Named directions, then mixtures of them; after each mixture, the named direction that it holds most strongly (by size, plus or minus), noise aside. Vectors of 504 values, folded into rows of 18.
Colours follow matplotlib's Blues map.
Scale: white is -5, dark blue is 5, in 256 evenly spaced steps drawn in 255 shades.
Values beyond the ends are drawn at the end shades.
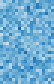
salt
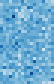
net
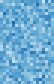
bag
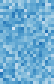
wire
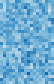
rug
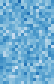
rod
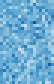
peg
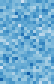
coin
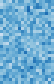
salt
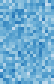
wire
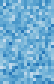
rod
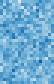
rod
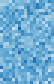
salt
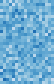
wire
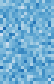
salt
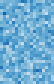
coin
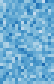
salt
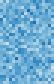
salt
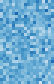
bag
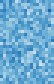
rug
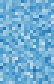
coin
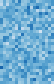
salt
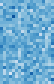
net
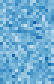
peg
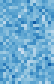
peg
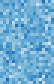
bag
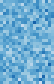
bag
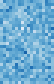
salt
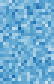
salt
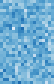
wire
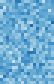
rug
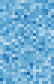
coin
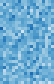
rod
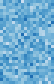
coin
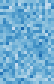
wire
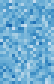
peg
